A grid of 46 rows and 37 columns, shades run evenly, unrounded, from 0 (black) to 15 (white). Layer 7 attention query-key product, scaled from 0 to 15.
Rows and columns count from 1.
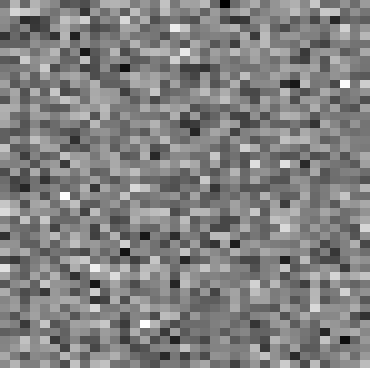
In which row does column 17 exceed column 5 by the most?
37
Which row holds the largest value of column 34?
35
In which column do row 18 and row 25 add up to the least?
8
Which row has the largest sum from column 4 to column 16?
34
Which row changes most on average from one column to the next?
11
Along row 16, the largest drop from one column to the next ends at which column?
25
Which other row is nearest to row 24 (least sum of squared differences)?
42
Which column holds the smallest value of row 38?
10
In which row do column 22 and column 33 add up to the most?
2
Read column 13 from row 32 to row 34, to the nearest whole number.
1 7 11
